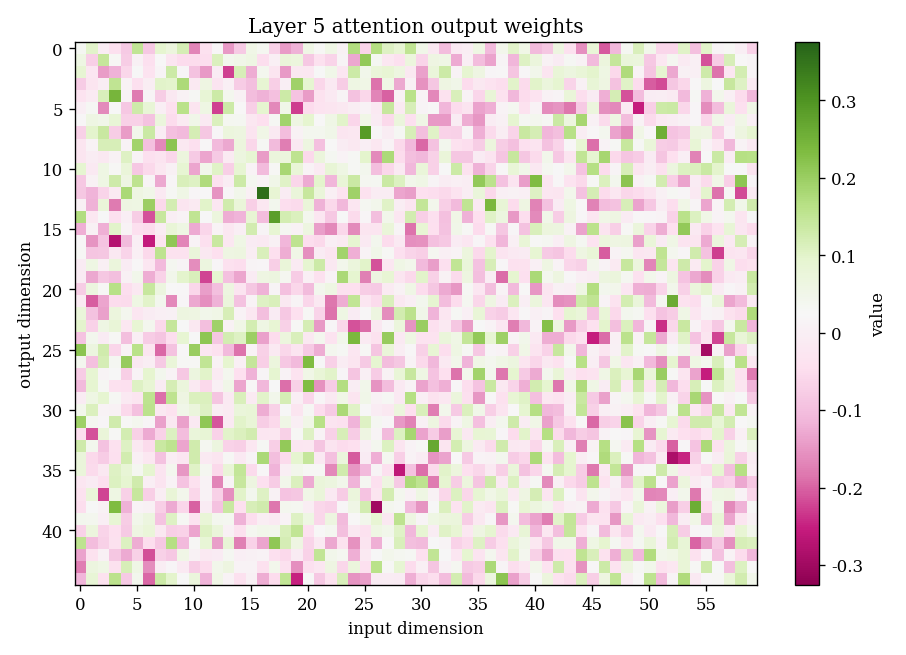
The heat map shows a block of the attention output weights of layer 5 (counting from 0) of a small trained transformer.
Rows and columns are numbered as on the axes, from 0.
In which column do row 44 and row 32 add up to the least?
6
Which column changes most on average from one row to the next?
55
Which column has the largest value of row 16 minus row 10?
8
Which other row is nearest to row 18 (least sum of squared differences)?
10
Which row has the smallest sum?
5
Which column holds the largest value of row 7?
25
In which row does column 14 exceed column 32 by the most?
32
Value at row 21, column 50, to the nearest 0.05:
-0.1
